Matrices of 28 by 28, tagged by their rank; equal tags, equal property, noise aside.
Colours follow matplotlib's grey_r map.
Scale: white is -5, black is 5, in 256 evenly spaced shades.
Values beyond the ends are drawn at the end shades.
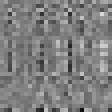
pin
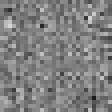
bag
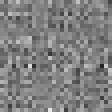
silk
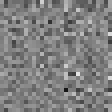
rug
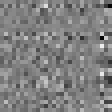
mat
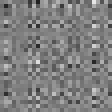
pin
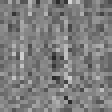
mat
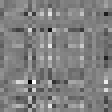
pin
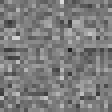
rug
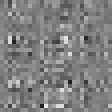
mat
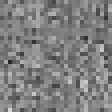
bag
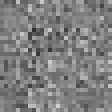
rug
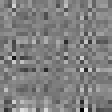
pin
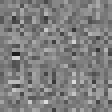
rug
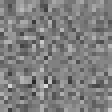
silk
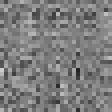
rug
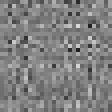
mat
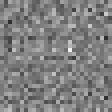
bag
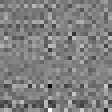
mat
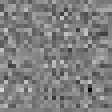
rug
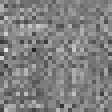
silk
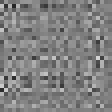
mat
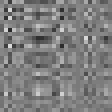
pin
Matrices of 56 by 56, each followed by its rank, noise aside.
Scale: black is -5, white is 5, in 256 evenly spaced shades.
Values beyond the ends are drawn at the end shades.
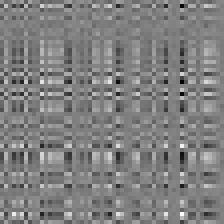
one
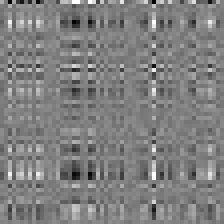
one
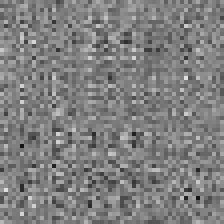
six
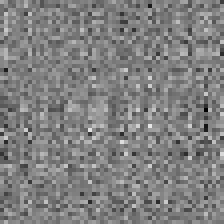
six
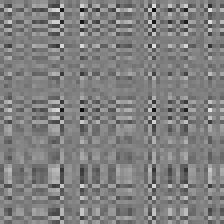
one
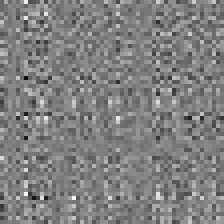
four
